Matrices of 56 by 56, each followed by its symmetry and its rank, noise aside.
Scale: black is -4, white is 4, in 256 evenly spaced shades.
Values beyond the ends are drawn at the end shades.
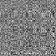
no symmetry, rank six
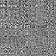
antisymmetric, rank six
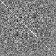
symmetric, rank eight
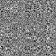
no symmetry, rank eight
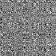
antisymmetric, rank eight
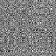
antisymmetric, rank six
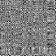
antisymmetric, rank six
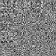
antisymmetric, rank six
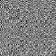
symmetric, rank six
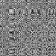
symmetric, rank six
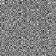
no symmetry, rank seven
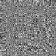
antisymmetric, rank eight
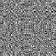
antisymmetric, rank six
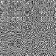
no symmetry, rank eight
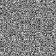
no symmetry, rank eight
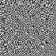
antisymmetric, rank eight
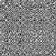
symmetric, rank seven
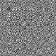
symmetric, rank seven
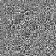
symmetric, rank eight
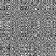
no symmetry, rank seven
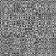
no symmetry, rank seven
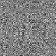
no symmetry, rank eight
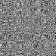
no symmetry, rank eight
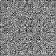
symmetric, rank eight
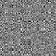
antisymmetric, rank six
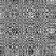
antisymmetric, rank six
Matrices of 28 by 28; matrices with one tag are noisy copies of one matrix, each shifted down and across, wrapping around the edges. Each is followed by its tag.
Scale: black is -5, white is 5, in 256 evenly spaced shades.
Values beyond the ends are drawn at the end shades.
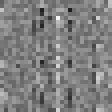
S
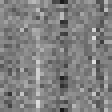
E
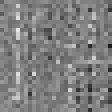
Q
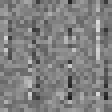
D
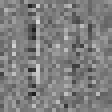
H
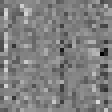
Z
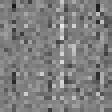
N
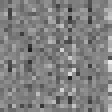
Q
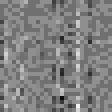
S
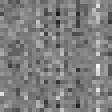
Q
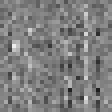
S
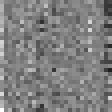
H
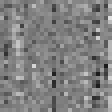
Z
